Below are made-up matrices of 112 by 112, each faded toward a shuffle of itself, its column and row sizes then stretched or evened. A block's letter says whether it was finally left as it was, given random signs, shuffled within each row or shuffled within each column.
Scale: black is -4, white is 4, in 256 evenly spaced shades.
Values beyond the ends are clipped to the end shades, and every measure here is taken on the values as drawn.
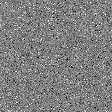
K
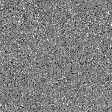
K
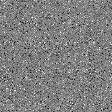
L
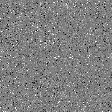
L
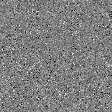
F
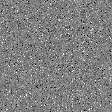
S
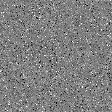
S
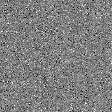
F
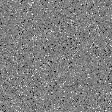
S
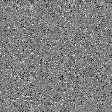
L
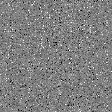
L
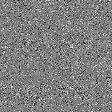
F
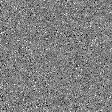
S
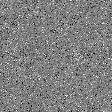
K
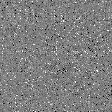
L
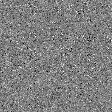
F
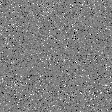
K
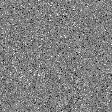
S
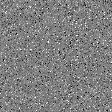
S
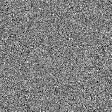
F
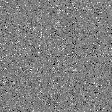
L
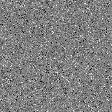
S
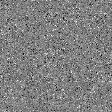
F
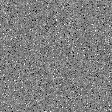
S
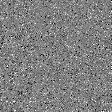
F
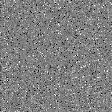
L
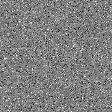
K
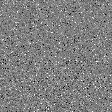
K
